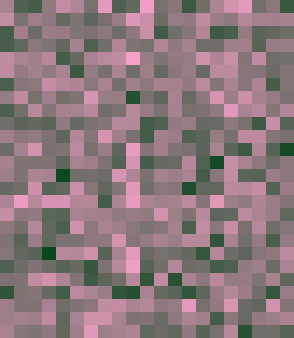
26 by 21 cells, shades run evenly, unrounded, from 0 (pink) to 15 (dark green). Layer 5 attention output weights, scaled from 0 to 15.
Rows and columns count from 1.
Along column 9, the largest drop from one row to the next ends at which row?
24
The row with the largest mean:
23
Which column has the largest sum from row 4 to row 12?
21
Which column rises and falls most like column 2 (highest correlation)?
4
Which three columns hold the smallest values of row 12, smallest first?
10, 3, 6
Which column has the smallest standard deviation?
13
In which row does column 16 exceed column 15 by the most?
19
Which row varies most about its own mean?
1
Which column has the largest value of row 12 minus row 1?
18
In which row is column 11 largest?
22
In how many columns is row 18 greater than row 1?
9
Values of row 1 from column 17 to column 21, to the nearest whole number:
2 1 8 7 12
